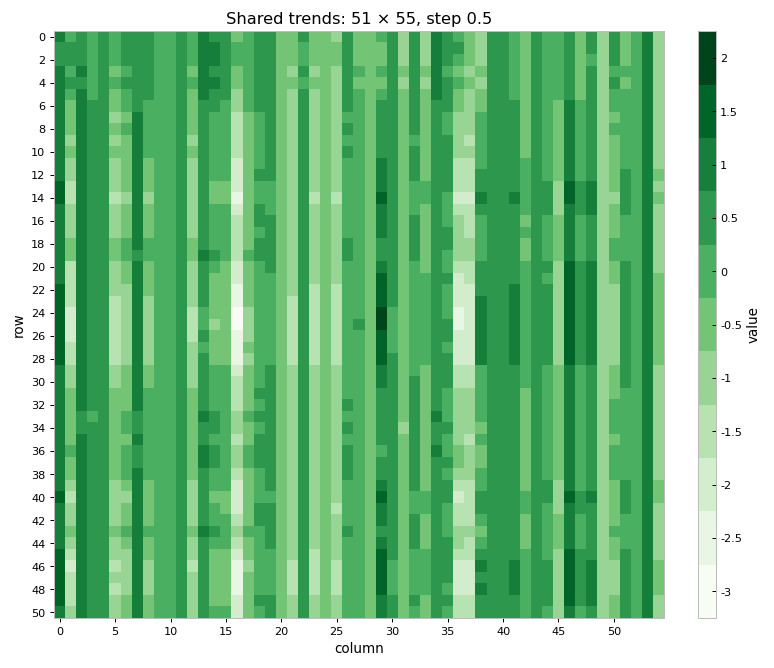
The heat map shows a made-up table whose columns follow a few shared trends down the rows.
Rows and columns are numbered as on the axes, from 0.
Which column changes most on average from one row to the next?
1
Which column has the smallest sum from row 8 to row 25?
16
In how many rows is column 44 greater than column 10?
17
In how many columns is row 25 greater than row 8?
14
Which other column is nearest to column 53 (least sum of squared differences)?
2
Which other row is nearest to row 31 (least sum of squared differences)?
35
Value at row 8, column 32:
0.5
